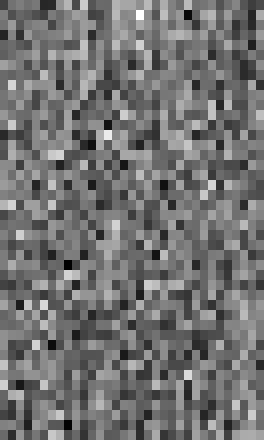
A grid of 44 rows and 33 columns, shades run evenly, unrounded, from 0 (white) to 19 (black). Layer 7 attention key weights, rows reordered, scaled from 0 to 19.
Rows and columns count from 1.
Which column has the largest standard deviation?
18
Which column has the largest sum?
12
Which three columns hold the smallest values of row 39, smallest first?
1, 6, 20
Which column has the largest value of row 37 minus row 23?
15
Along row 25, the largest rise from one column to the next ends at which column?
31
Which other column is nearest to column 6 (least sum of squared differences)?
23
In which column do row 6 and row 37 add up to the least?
7
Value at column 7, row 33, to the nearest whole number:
9
